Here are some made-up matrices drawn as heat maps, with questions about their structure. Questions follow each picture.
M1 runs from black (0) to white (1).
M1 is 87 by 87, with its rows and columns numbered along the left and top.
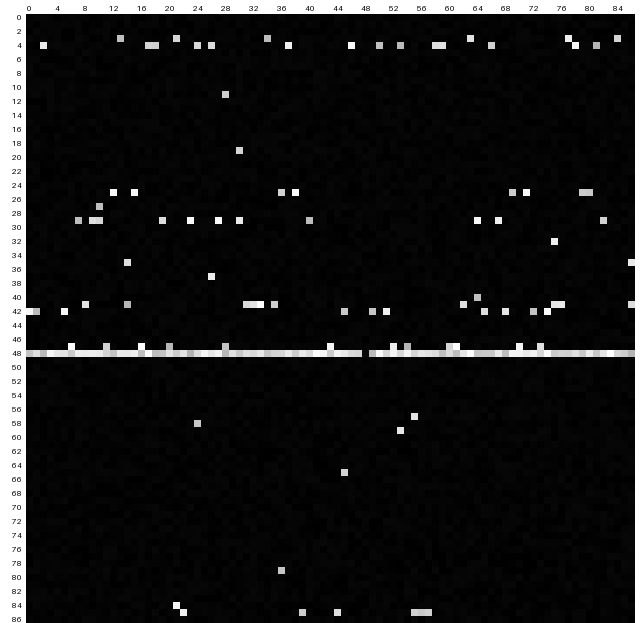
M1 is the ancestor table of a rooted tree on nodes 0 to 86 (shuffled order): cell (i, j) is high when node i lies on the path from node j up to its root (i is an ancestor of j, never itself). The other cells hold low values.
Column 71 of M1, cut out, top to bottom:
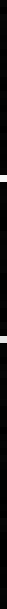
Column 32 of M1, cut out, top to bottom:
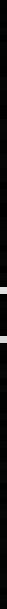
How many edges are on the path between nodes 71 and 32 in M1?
4
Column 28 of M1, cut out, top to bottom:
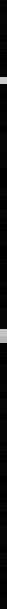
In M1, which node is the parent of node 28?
11
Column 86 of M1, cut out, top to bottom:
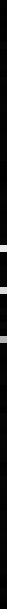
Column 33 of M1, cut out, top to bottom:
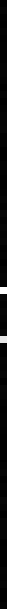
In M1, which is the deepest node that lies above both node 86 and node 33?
41
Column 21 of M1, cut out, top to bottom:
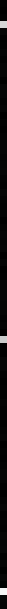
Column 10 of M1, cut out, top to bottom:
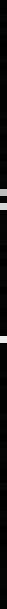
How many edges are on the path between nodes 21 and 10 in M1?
6
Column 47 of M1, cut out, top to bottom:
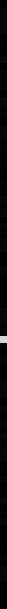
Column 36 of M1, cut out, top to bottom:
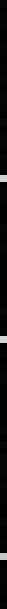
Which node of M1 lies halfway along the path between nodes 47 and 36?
25
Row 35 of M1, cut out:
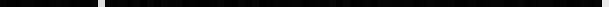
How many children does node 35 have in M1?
2
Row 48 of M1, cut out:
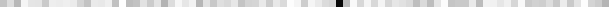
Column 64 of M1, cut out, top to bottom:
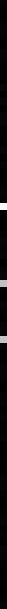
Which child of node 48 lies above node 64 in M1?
29
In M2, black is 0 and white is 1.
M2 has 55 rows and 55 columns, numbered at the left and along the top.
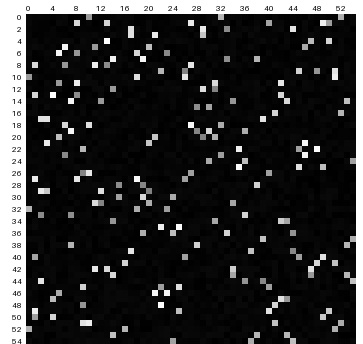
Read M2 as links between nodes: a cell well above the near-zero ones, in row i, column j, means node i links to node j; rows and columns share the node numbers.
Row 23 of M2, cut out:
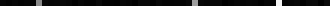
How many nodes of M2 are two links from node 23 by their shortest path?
5
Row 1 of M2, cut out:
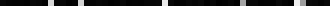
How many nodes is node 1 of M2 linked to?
6
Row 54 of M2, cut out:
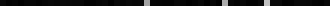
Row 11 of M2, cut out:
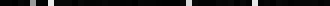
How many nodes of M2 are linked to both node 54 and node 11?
0
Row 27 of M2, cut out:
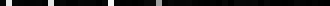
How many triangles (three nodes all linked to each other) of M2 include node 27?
1
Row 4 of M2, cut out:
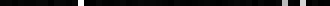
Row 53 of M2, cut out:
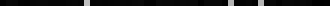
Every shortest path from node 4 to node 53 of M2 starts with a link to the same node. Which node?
node 47
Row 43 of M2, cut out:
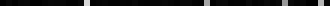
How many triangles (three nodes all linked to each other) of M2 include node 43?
2
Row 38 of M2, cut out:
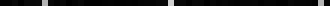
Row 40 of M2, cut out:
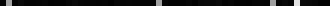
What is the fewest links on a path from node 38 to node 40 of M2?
7
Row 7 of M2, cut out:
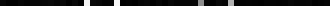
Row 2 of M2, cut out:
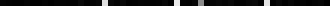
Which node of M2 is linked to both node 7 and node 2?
node 33
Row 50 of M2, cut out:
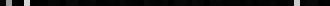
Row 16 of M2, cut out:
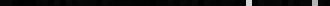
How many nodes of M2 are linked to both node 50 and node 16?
0
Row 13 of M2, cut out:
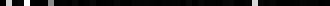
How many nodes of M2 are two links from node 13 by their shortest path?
8
